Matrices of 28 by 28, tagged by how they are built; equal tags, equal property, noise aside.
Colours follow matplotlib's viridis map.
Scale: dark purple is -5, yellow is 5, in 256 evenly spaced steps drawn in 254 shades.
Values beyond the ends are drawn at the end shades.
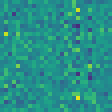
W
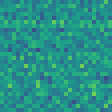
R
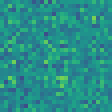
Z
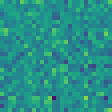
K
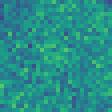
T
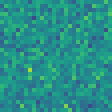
R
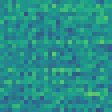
Z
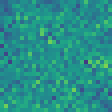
T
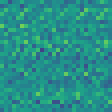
R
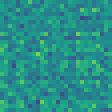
Z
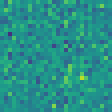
W
